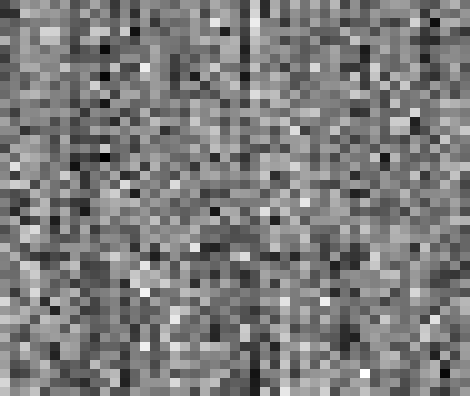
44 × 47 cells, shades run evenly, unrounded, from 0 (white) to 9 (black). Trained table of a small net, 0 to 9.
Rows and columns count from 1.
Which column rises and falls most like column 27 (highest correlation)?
35
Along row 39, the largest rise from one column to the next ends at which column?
16
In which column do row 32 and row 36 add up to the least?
18
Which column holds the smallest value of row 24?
27
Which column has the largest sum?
25
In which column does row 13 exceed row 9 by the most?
36
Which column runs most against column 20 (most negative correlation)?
14
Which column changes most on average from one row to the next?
11
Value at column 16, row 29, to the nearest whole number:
8
